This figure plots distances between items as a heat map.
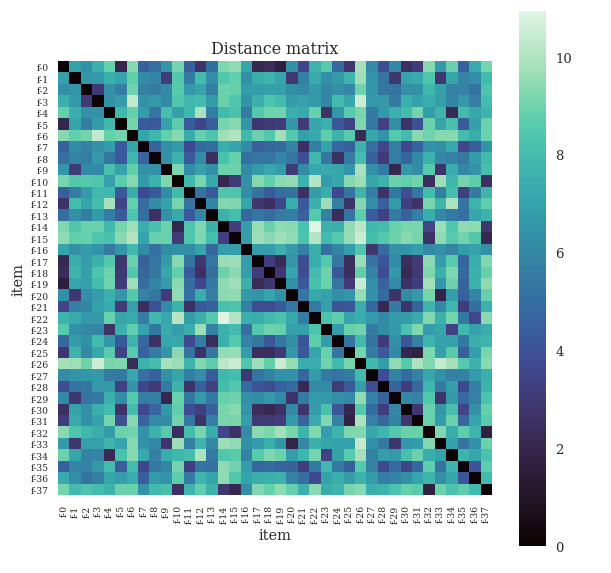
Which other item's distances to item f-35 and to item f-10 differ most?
f-14
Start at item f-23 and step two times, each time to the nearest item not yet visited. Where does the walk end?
f-34
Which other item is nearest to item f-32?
f-37
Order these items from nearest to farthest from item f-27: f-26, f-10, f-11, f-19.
f-11, f-19, f-10, f-26
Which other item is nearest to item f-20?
f-33
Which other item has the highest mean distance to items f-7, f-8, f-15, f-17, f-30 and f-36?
f-26
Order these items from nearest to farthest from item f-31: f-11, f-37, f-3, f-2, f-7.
f-7, f-11, f-2, f-3, f-37
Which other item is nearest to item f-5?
f-0
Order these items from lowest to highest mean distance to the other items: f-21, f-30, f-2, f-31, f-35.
f-21, f-30, f-35, f-31, f-2
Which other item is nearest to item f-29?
f-9
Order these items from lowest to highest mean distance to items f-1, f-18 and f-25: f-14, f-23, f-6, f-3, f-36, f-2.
f-2, f-36, f-3, f-23, f-6, f-14
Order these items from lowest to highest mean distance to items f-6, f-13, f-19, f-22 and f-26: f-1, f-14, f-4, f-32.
f-1, f-4, f-32, f-14
